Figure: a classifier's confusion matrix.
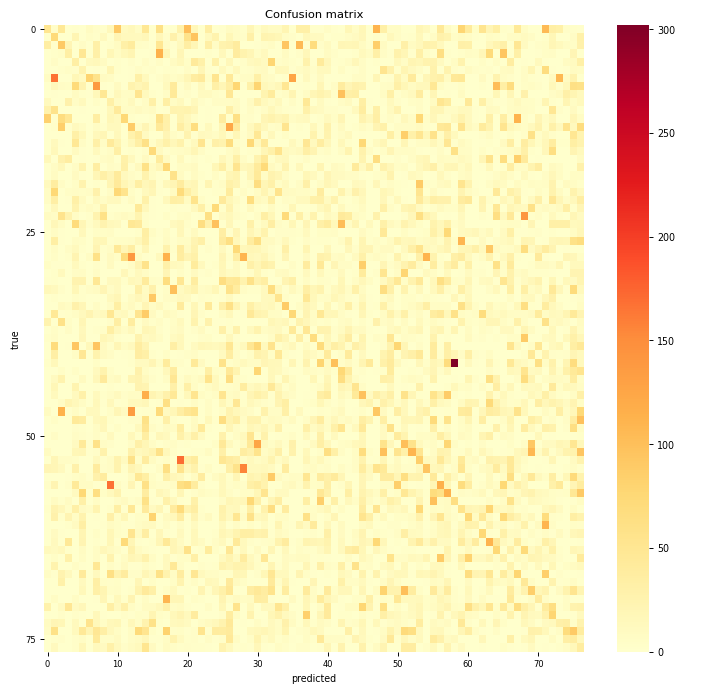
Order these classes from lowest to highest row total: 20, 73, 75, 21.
75, 73, 20, 21
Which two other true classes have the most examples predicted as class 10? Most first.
0, 20
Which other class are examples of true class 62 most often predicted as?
12
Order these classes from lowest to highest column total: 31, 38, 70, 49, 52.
38, 70, 52, 49, 31
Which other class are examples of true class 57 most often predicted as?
76
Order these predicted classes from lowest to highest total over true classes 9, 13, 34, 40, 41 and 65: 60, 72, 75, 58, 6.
6, 72, 75, 60, 58
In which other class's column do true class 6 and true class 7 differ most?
1
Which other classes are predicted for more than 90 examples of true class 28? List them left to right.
12, 17, 54
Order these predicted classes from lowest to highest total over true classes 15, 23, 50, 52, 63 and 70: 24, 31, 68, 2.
24, 2, 31, 68
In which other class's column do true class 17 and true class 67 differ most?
71
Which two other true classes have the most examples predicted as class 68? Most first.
23, 38
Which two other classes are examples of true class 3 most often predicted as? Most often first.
16, 65
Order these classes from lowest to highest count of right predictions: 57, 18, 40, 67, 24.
40, 18, 67, 24, 57
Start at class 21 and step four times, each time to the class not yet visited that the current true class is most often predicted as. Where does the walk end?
26
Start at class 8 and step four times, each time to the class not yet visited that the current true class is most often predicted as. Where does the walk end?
69
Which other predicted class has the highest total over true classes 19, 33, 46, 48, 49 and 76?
14
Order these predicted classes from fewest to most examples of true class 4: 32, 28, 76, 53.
28, 53, 76, 32
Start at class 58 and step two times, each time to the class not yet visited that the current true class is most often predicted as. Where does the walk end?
32
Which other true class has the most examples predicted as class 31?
17
